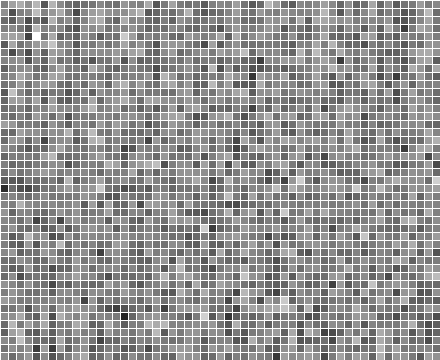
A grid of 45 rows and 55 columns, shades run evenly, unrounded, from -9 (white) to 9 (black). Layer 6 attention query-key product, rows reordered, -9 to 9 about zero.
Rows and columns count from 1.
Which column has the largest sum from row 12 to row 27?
46
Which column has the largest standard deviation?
5
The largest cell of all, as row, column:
40, 16
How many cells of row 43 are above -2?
49
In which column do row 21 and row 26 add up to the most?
29
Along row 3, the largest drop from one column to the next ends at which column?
7
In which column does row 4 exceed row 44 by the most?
48
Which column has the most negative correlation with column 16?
45
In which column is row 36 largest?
42
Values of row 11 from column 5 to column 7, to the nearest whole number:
-1 -2 -2
